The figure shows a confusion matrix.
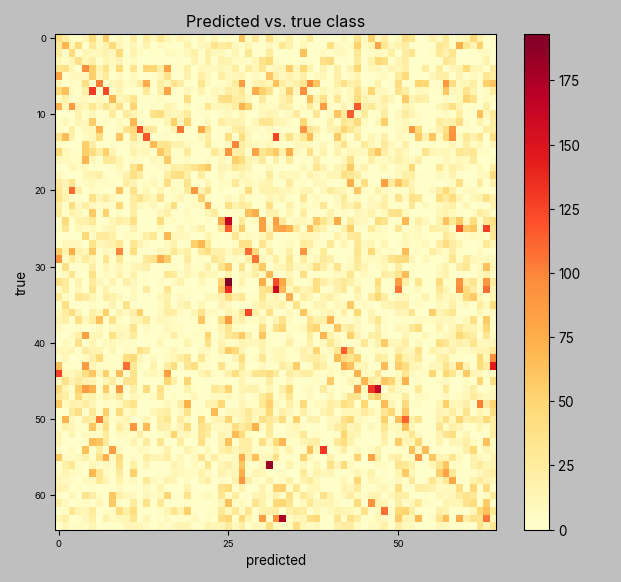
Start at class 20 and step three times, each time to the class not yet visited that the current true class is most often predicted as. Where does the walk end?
28
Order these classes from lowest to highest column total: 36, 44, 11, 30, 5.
36, 30, 11, 44, 5
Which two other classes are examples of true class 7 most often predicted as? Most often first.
5, 36
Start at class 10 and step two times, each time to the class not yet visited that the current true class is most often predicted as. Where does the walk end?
64
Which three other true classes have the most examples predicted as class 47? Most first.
46, 1, 15
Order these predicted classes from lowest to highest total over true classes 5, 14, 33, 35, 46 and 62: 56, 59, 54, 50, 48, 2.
54, 2, 56, 59, 48, 50
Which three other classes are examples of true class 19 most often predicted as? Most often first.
48, 43, 50
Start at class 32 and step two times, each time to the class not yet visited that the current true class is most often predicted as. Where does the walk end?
63
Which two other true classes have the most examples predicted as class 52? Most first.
12, 54
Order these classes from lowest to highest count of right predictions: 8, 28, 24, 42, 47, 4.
42, 47, 8, 24, 4, 28
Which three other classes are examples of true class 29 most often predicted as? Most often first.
0, 15, 16
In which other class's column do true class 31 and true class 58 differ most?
27
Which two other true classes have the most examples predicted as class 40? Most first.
37, 45
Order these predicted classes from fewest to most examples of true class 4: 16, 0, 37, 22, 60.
22, 37, 0, 60, 16
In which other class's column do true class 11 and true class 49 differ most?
23
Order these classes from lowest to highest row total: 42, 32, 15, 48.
42, 48, 15, 32
